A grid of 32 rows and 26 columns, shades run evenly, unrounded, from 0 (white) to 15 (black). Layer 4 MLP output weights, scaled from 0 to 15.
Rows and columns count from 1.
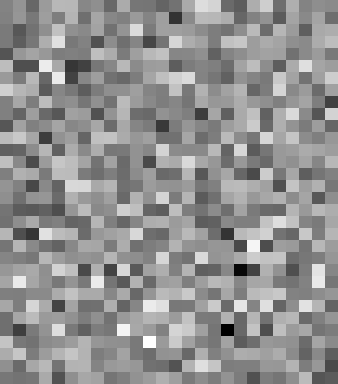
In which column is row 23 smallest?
25
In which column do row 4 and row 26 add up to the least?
19
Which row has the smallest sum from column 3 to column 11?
20
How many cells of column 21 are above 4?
24
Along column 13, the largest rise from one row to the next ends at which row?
18
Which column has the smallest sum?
15
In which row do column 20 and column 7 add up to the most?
23
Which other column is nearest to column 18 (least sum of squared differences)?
2
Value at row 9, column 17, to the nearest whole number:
6
